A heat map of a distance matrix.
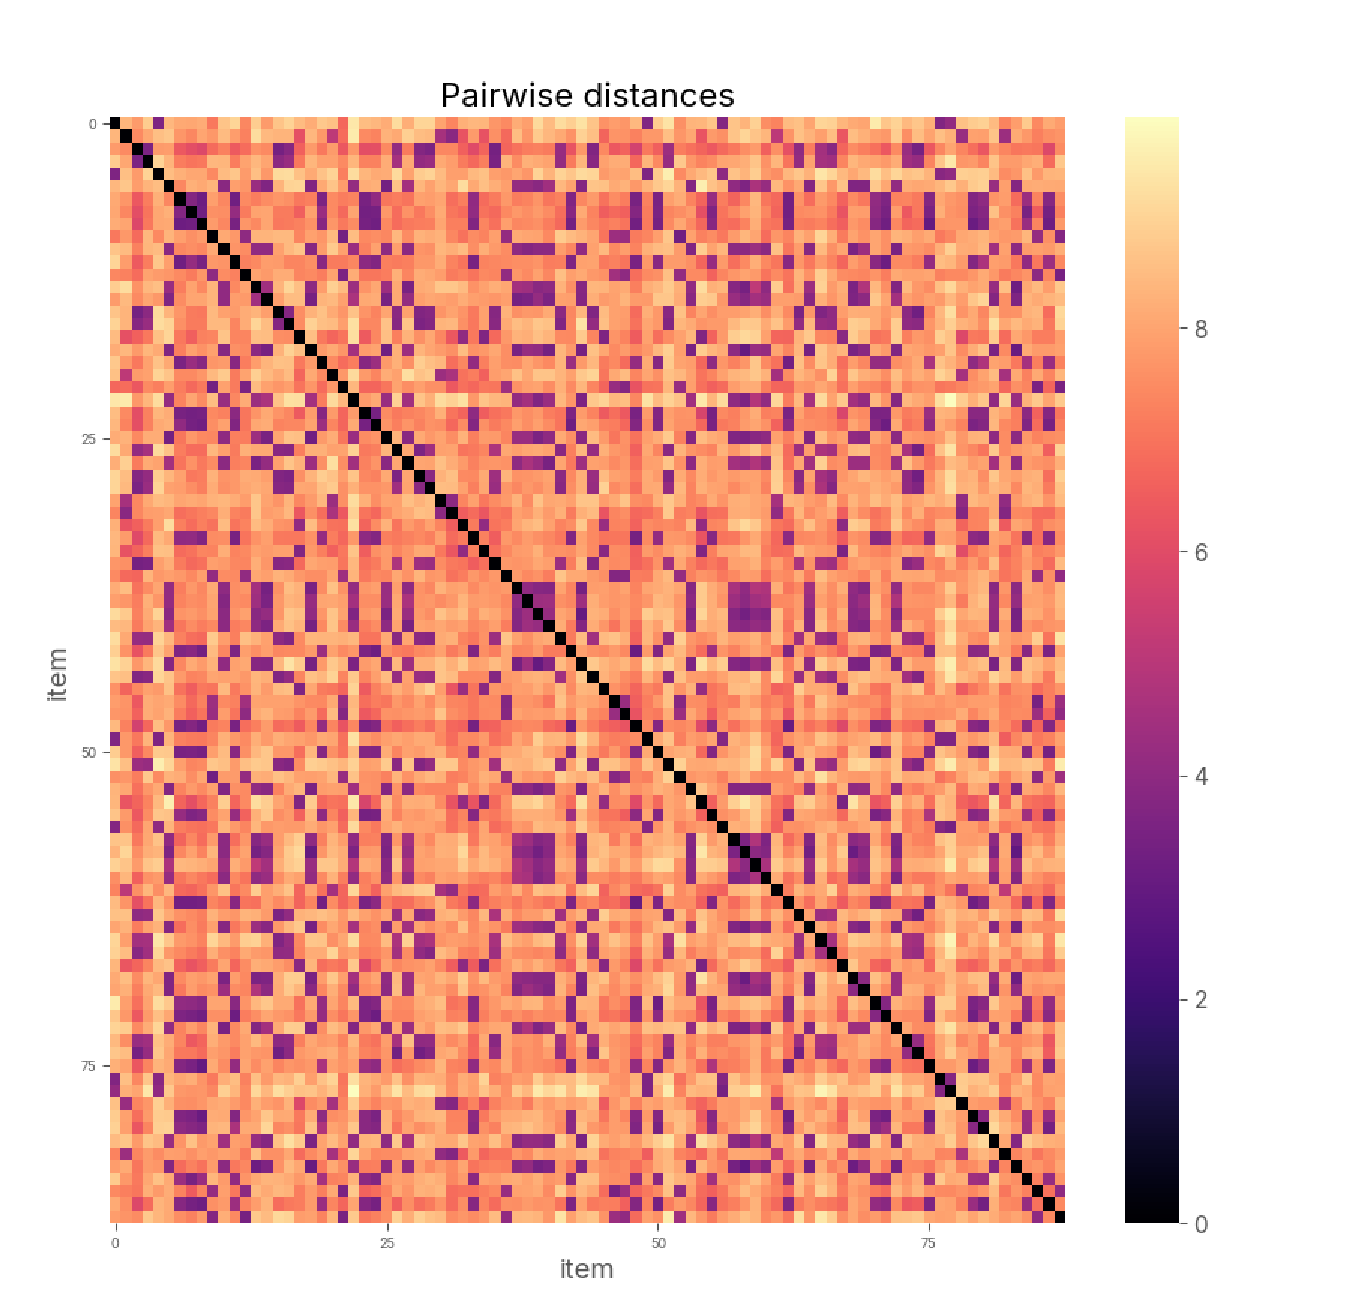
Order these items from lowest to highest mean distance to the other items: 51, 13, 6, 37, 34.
6, 37, 13, 34, 51
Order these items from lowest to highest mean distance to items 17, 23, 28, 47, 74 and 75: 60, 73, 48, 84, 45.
48, 73, 84, 45, 60
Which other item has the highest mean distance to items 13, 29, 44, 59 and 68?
77
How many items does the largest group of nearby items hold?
24
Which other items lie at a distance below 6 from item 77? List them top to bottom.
0, 4, 49, 56, 76
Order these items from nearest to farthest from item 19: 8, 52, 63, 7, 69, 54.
8, 7, 54, 69, 52, 63
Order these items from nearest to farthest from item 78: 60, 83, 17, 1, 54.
1, 17, 54, 83, 60
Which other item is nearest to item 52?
9
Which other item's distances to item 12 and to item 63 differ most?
87
